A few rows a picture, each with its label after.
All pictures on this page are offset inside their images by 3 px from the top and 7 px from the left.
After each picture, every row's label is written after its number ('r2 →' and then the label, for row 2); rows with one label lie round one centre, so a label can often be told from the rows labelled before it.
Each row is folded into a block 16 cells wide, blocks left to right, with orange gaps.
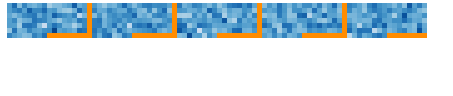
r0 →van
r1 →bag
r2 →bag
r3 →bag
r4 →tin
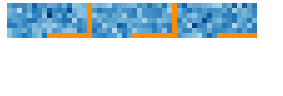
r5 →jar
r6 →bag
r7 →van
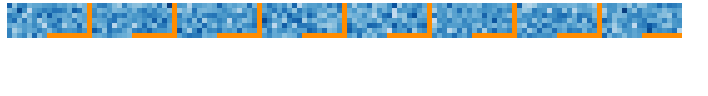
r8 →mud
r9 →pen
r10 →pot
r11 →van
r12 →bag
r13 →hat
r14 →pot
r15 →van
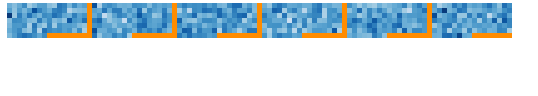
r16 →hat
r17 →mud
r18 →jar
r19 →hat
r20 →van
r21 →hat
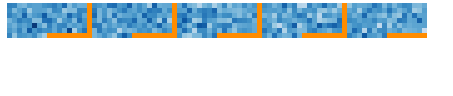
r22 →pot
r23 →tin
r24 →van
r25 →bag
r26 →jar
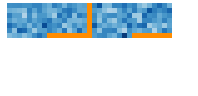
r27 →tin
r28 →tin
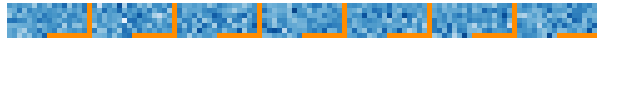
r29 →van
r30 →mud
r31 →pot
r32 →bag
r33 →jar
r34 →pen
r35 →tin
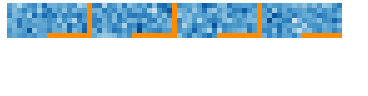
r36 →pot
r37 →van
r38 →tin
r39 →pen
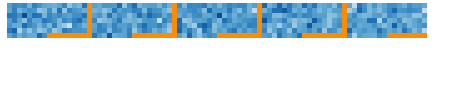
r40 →pen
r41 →jar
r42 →bag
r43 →mud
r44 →mud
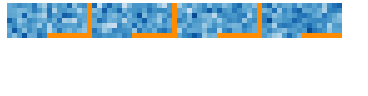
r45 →jar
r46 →mud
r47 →jar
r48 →van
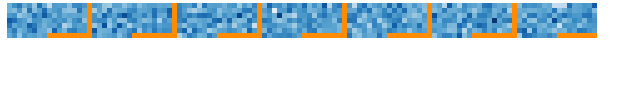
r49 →van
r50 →pot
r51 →pen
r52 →jar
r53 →mud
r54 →hat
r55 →pen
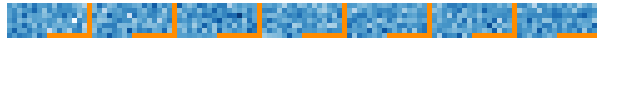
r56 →jar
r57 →jar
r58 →pot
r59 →van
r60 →pot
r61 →hat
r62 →pot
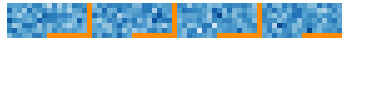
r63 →van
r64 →hat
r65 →bag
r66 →van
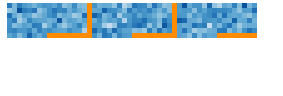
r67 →mud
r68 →mud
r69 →van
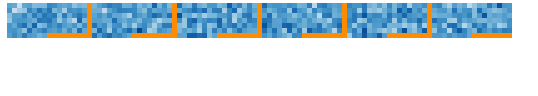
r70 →pot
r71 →jar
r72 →hat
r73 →bag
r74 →pen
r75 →van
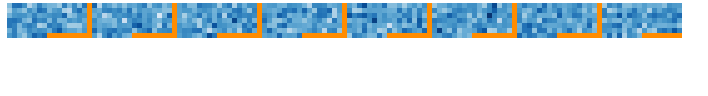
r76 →van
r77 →mud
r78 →tin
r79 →jar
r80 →pen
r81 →jar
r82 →jar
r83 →pen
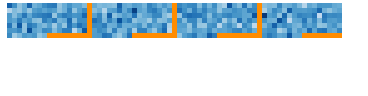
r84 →pot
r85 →jar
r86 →pen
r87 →hat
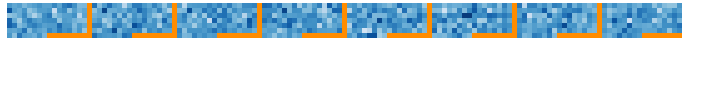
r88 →bag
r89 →mud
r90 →mud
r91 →van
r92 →hat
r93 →pot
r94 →mud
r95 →pot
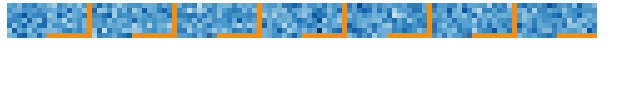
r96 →pen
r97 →pen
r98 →pen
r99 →tin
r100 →bag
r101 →bag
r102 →tin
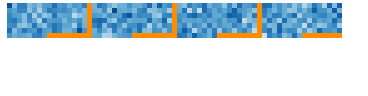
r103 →mud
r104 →van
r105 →jar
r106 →pen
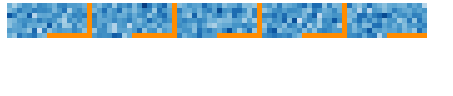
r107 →hat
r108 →hat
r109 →jar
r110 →hat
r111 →pot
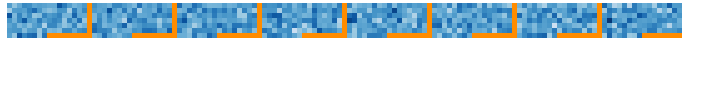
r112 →hat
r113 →bag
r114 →mud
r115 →pen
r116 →mud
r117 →tin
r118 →hat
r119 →van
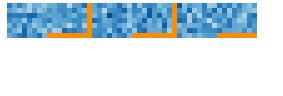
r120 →pen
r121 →jar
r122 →mud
